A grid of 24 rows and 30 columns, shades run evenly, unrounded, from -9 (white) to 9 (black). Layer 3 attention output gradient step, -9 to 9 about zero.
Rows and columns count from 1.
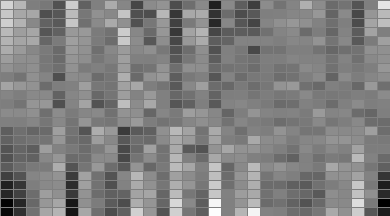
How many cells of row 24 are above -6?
28
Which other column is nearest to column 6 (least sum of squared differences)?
30
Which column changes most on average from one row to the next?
15
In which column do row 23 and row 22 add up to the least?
17
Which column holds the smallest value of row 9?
10
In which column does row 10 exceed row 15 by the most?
14
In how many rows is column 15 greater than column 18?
11
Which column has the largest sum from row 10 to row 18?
1
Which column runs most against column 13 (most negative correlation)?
19
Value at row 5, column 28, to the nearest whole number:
3
